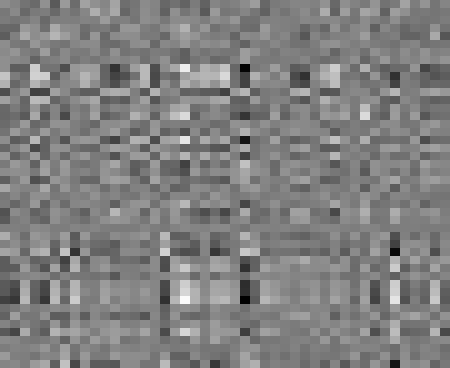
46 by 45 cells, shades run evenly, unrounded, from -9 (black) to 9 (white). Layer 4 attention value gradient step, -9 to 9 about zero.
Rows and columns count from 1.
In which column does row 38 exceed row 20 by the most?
40
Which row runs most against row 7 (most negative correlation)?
26
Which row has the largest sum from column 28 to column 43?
33
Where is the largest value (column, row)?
19, 38
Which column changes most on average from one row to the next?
25
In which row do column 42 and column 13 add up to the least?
10
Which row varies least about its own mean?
29
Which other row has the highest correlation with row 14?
15
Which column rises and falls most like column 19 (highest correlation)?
28
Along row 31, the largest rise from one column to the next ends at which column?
41
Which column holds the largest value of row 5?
6
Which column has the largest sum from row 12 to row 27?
37
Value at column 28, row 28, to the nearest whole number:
0
